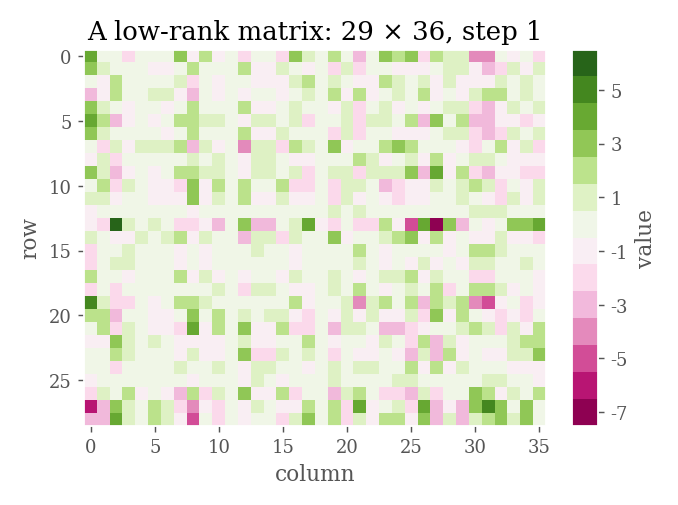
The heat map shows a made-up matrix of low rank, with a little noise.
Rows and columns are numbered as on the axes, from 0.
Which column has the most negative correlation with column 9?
3
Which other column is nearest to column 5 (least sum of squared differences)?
6
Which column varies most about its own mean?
0
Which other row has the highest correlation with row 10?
21
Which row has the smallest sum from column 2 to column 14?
13
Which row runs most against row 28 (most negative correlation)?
20
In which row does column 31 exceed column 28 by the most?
27
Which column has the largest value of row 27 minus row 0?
31
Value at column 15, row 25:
-1
